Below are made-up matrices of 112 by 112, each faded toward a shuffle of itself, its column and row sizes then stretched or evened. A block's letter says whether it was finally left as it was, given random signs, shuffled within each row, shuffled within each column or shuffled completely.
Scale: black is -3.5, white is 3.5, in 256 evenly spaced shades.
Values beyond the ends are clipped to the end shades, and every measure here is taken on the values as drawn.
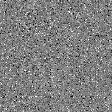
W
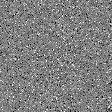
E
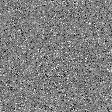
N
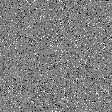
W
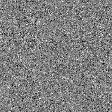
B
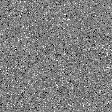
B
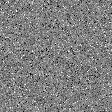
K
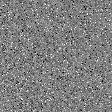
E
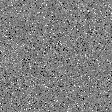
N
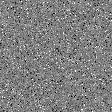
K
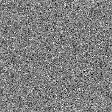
E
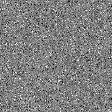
W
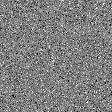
N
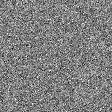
K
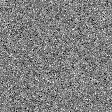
K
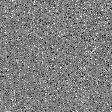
E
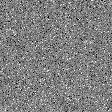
K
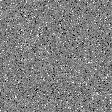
K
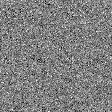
N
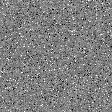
K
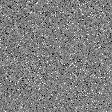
N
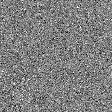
E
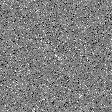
K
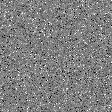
K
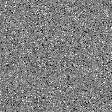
B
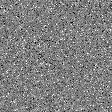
K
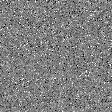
N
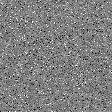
K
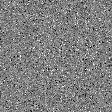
E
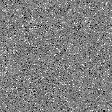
W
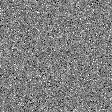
K
